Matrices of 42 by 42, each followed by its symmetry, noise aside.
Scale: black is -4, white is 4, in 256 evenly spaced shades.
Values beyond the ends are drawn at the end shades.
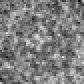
symmetric.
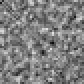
symmetric.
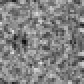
mirrored top to bottom.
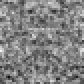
mirrored left to right.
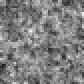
symmetric.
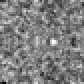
mirrored top to bottom.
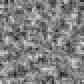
antisymmetric.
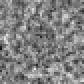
no symmetry.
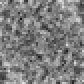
same after a half turn.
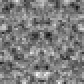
mirrored left to right.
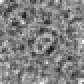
symmetric.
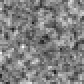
symmetric across the other diagonal.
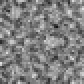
mirrored top to bottom.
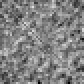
symmetric.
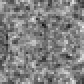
mirrored top to bottom.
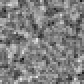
antisymmetric.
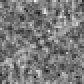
same after a half turn.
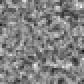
no symmetry.
